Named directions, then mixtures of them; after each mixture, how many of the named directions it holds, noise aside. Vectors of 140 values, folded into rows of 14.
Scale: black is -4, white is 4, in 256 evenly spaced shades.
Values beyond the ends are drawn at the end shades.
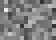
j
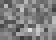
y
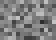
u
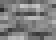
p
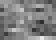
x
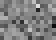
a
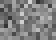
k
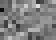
four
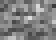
two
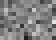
three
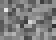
one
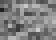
three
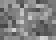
two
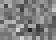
one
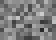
one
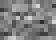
three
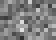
three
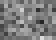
two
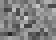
four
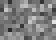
three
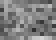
two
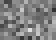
one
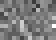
two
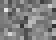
one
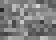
four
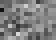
four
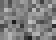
four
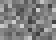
four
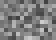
one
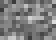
three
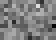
four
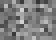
four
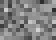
three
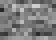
three
